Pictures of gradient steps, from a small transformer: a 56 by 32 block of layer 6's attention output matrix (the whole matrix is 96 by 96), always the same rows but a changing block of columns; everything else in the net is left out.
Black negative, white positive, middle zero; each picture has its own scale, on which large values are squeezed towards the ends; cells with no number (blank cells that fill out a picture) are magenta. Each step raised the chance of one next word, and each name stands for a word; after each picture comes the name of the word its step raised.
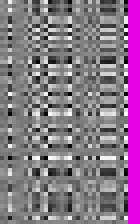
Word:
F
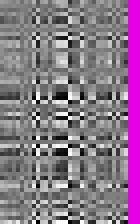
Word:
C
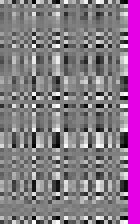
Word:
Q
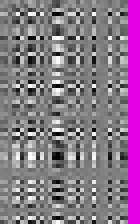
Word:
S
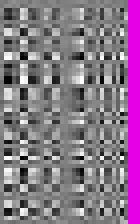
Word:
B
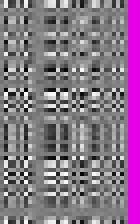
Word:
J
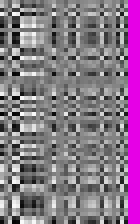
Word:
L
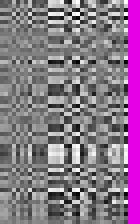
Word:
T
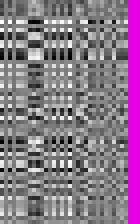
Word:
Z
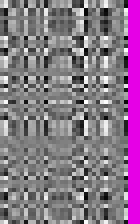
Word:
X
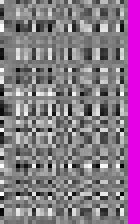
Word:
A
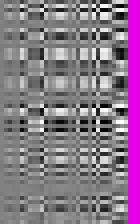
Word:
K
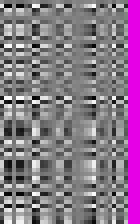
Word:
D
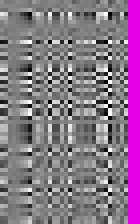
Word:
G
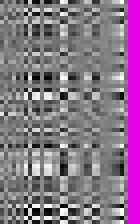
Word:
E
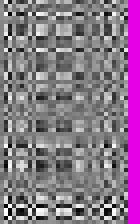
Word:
E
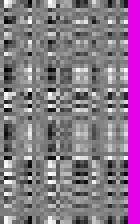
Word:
J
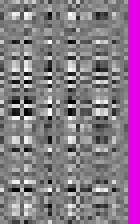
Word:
G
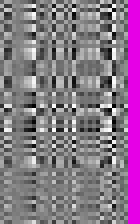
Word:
K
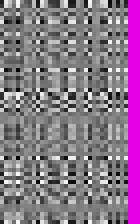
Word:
J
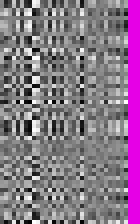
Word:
X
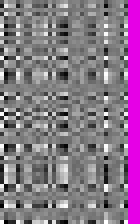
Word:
L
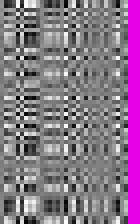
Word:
L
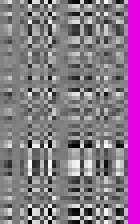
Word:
E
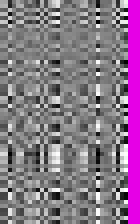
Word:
T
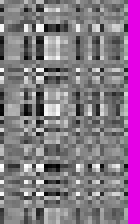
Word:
A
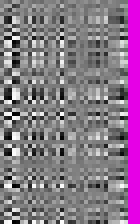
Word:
C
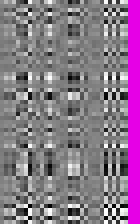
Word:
E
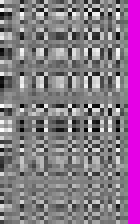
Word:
K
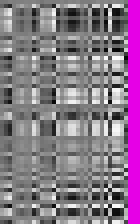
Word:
X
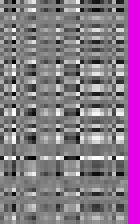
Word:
F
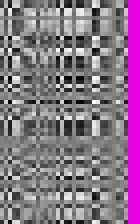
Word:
X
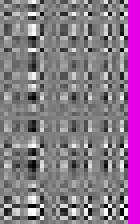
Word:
E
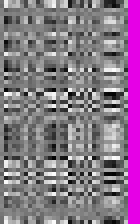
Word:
J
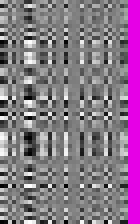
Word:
C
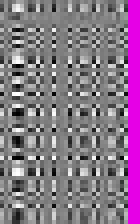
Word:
F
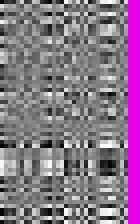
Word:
E
